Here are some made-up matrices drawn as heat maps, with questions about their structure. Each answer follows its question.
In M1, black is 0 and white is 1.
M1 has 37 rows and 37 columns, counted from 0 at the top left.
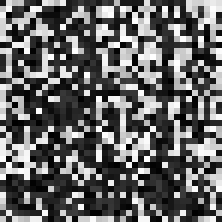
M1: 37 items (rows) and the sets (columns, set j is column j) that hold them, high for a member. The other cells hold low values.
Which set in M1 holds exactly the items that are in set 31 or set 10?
36
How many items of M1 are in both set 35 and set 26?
5
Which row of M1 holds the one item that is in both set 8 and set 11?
21
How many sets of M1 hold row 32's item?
10
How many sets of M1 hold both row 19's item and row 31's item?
2
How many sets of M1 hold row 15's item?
6
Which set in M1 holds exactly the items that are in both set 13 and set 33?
15
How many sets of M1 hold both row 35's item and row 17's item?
3
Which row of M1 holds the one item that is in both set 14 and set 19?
13
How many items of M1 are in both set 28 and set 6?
2
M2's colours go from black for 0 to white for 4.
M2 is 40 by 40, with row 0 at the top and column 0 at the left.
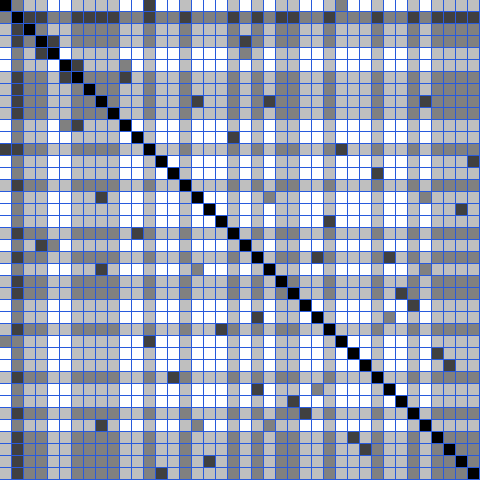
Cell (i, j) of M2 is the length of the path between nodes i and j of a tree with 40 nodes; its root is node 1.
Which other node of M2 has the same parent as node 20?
4
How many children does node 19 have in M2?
1
